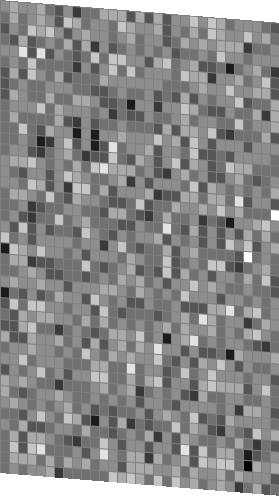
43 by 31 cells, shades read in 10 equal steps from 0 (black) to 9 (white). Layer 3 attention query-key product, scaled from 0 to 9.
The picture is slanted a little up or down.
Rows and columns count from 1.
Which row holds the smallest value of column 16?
35
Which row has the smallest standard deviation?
26
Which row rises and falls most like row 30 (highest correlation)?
25
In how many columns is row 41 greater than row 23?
13
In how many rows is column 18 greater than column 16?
17
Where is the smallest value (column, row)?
28, 41
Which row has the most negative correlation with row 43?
10
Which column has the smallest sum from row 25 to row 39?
19
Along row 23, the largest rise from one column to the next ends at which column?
2
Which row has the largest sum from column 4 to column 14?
15
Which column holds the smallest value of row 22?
12
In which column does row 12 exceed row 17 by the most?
18
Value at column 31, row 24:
3
